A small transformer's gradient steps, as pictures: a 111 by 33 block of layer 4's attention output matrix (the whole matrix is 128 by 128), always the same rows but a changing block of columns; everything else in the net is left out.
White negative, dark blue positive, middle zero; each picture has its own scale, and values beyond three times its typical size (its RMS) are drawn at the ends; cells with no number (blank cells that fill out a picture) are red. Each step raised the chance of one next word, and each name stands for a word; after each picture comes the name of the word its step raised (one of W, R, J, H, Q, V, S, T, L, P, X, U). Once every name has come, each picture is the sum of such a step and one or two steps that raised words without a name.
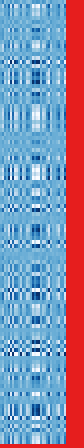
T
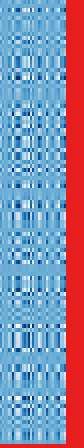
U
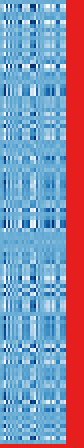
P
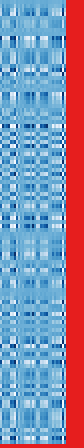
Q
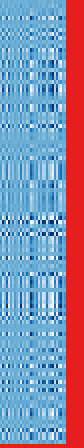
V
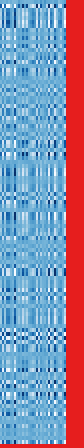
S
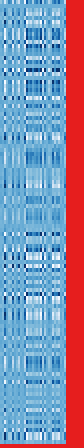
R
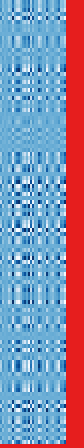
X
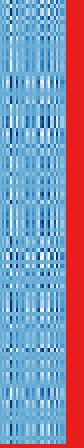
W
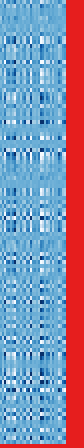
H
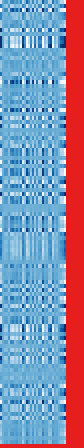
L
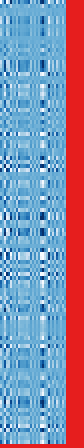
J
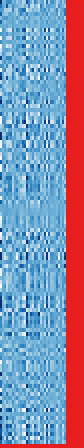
W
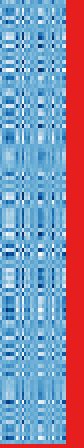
R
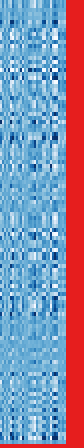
R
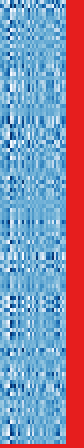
W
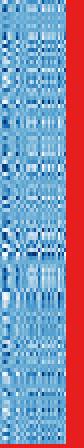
T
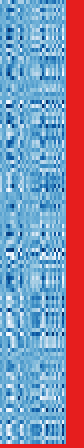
U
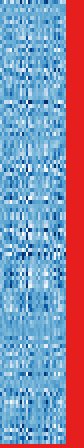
J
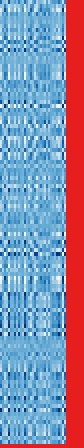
U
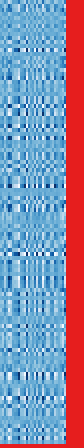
U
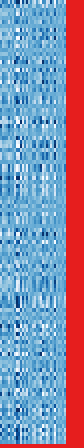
T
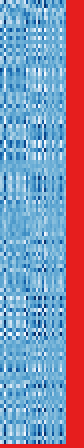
S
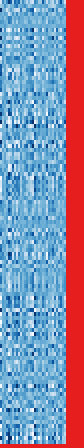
Q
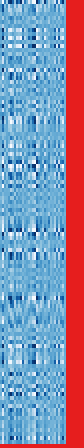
L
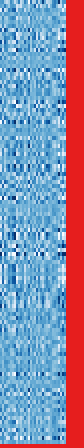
L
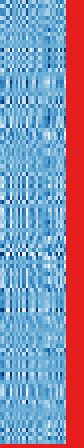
W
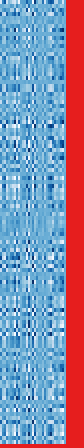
U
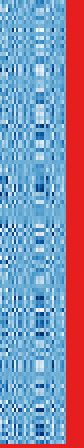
X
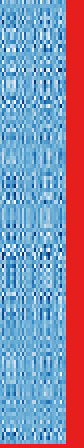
R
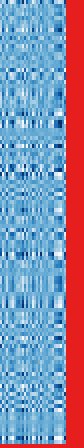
Q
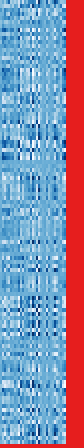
H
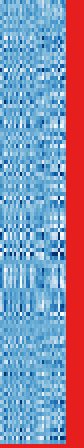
Q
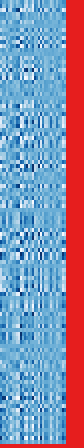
U
